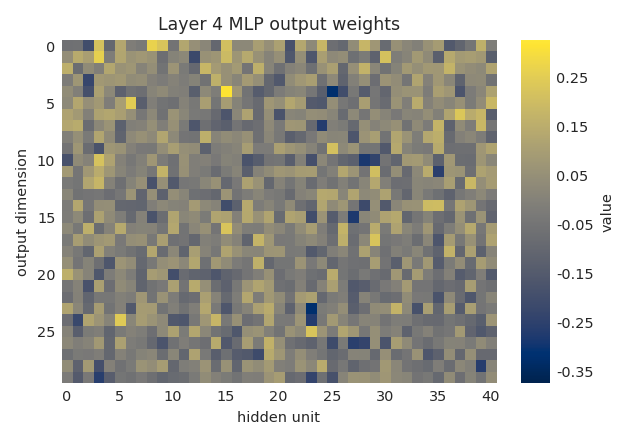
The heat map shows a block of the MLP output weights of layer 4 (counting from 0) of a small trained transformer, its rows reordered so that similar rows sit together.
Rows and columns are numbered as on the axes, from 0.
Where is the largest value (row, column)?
4, 15
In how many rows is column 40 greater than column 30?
16
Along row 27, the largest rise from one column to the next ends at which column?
19
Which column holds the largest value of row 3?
14
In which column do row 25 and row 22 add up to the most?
23
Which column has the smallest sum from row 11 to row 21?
35
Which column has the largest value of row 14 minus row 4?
25
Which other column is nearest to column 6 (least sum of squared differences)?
33
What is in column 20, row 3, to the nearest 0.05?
-0.15
